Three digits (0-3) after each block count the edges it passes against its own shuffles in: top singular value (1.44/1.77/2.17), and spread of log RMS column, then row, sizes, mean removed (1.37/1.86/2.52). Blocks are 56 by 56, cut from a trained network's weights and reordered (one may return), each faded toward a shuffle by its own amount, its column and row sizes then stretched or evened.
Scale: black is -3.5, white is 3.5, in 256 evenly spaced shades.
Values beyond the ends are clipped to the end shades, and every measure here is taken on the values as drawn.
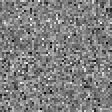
0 0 0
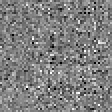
1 2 1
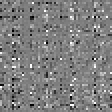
2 3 3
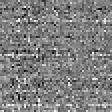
1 2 2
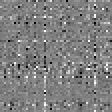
2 2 3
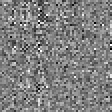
1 3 1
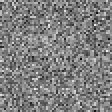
2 0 0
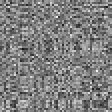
3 1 1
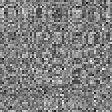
3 0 1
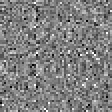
2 1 0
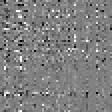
1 3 3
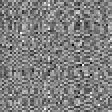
3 2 0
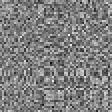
3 1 0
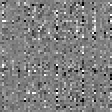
0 3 2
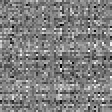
2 3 0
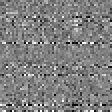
3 1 3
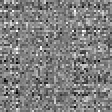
1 3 0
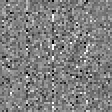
0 2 0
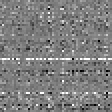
2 2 3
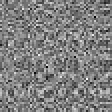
3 2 0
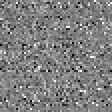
1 0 2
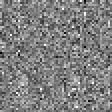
1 2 1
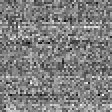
1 0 2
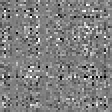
0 3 3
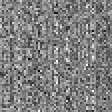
1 2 0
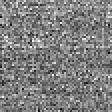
0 0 1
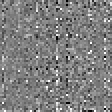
0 3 2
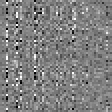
3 3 1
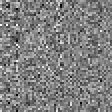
2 2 0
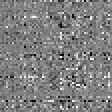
1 2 3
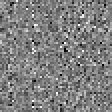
1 2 0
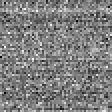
1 0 0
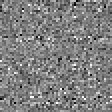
0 1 2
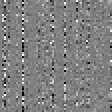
2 3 0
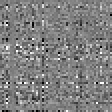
0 3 3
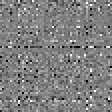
2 2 3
